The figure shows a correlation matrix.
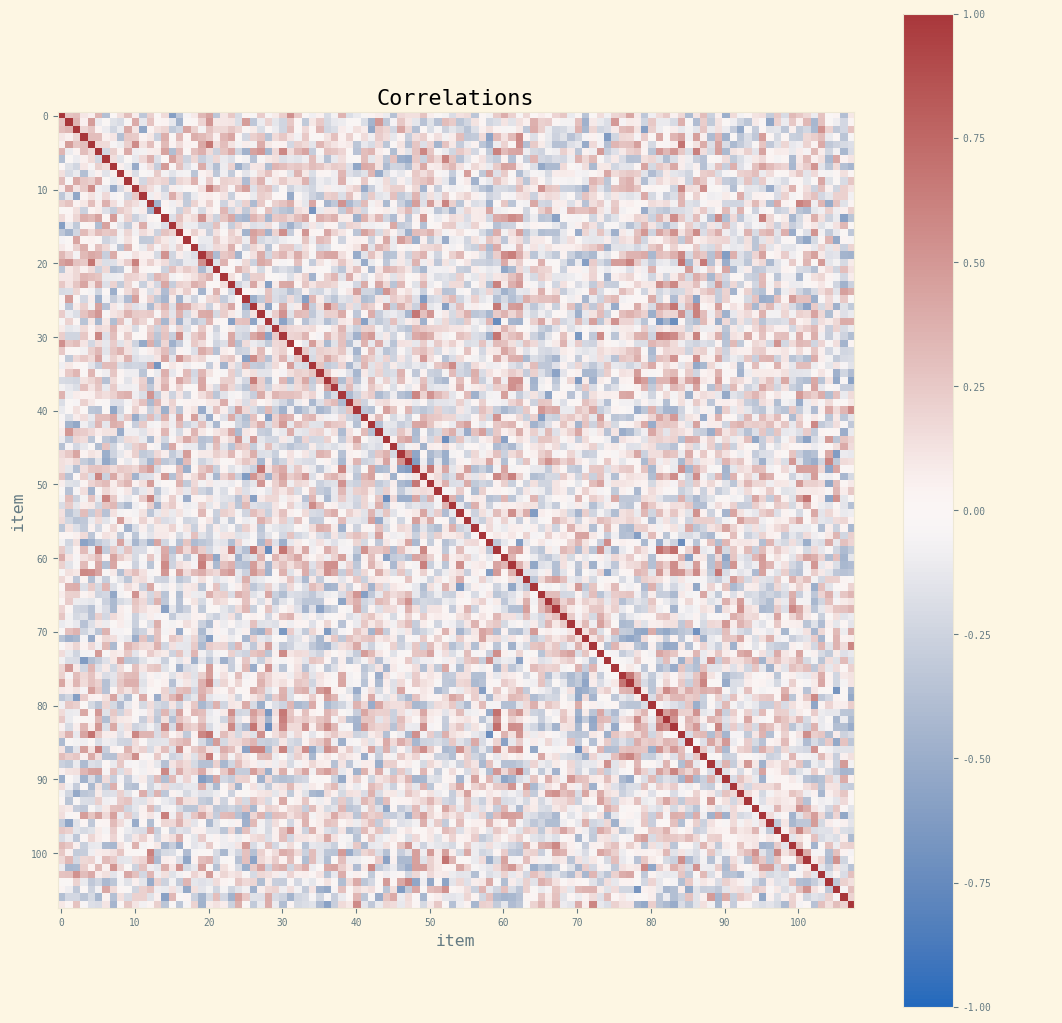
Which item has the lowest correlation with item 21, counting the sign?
60
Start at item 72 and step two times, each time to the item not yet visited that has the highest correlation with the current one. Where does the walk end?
40
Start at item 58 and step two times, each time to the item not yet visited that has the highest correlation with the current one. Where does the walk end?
88
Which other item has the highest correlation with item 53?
34
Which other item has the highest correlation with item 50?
48
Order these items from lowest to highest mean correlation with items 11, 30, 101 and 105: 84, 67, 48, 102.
67, 102, 84, 48
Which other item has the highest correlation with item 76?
77
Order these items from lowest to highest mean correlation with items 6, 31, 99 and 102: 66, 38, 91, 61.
66, 61, 91, 38
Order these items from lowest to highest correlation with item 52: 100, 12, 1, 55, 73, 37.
37, 55, 73, 1, 100, 12
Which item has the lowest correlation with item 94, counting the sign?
44
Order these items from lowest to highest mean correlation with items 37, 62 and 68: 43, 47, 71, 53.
47, 53, 71, 43
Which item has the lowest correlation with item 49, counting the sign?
25
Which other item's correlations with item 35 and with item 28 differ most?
83
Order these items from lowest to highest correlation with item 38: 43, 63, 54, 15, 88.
43, 15, 63, 54, 88
